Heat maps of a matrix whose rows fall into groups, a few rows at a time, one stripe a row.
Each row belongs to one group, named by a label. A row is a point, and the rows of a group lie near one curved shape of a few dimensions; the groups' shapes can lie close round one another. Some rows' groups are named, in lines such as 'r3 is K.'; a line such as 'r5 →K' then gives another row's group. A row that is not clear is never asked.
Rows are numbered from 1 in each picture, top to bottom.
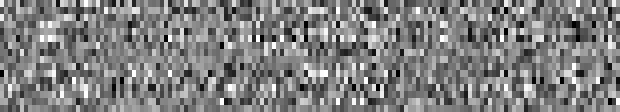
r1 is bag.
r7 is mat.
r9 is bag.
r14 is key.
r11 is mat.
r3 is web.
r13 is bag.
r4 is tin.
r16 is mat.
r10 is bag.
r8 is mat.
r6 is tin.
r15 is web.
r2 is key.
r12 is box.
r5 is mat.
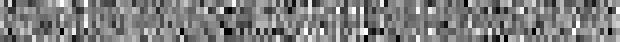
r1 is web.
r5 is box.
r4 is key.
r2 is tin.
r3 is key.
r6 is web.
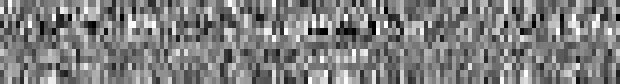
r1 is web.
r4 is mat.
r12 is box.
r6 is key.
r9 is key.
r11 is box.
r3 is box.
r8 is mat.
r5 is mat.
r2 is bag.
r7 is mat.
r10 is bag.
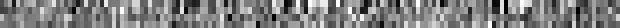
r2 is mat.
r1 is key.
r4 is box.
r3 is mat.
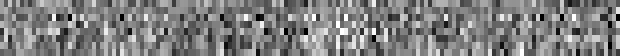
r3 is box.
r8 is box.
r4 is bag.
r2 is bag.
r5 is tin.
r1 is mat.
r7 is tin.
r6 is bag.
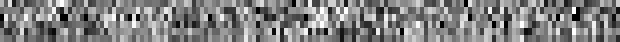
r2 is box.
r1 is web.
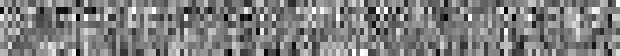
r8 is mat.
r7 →key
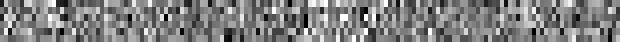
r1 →mat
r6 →bag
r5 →box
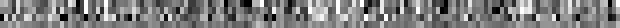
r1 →bag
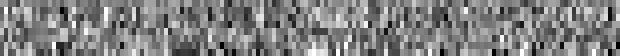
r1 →mat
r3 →bag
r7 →box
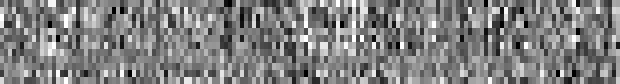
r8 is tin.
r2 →mat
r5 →mat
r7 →box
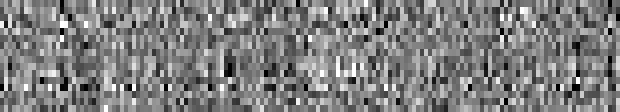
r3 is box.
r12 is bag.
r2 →box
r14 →mat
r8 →mat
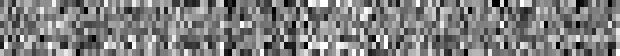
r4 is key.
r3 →mat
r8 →web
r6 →mat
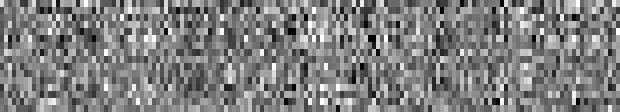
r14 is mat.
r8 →bag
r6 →mat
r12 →bag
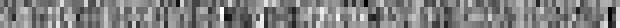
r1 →key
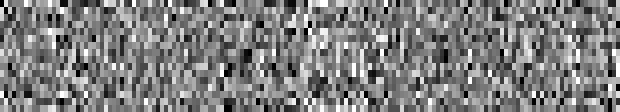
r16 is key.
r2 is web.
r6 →mat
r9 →bag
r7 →box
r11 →web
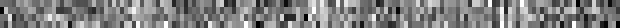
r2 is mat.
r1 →box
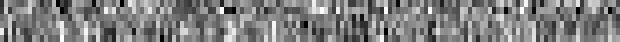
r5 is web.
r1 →mat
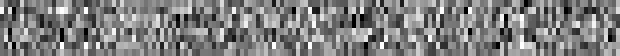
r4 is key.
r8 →key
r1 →mat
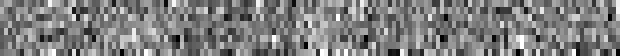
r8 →box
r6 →key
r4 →key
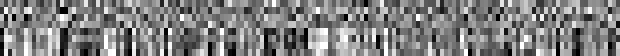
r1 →key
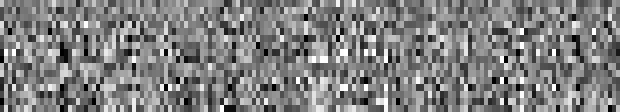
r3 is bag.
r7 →box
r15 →mat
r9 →mat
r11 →web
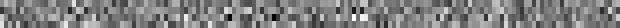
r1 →mat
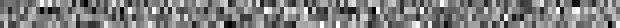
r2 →mat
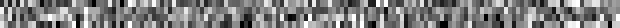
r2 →web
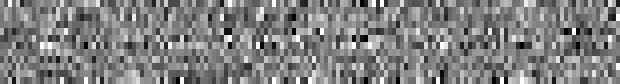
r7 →tin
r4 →mat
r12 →key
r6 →mat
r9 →mat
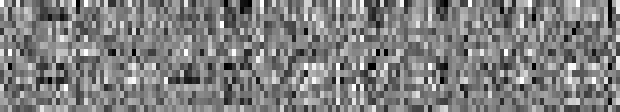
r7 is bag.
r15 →bag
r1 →bag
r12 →key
